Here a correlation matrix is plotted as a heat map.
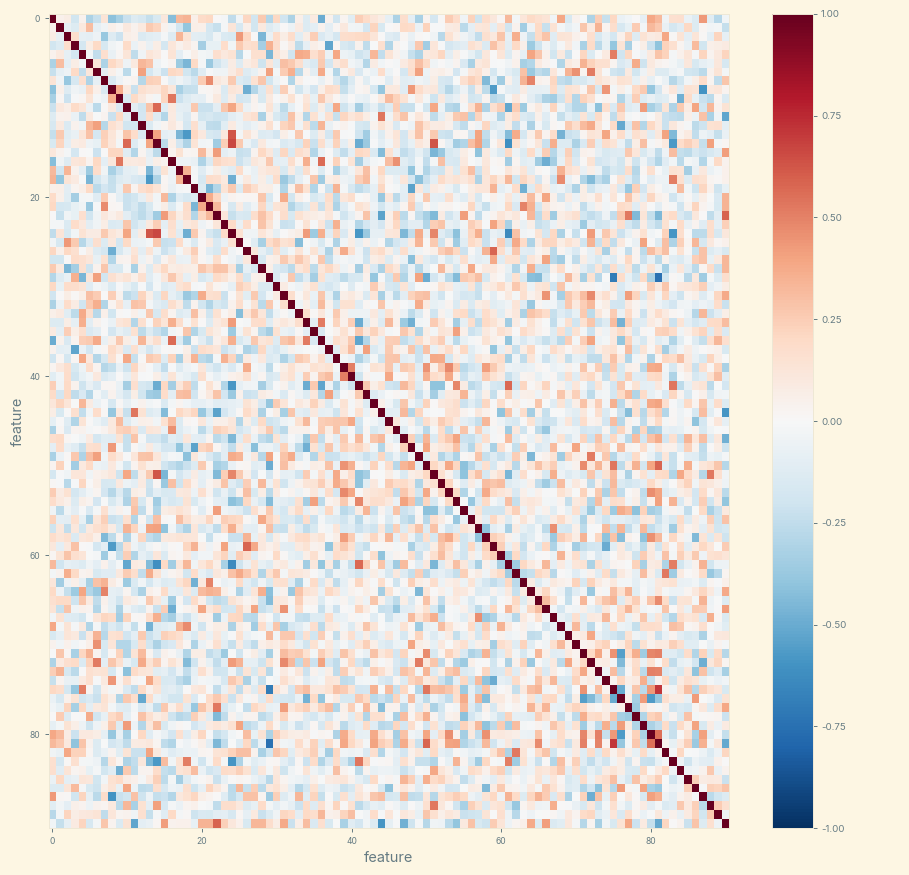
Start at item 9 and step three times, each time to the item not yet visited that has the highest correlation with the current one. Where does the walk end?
34
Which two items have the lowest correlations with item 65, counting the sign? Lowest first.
29, 16
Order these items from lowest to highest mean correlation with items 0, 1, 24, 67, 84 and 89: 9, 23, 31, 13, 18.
9, 18, 31, 23, 13
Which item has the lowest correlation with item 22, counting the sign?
44
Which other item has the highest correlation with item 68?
18
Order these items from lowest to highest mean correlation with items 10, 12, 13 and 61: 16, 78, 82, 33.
16, 82, 33, 78
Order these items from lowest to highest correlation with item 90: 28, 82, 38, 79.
38, 79, 82, 28
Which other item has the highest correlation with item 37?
42
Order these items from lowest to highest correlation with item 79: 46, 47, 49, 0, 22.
47, 0, 49, 22, 46
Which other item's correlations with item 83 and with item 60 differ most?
61
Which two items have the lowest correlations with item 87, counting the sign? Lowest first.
8, 72
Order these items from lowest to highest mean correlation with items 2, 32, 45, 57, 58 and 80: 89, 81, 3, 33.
3, 33, 89, 81
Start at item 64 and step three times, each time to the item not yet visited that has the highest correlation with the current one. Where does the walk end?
63
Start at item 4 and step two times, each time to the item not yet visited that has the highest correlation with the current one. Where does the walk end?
81
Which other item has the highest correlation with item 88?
51
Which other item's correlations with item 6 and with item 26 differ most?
59
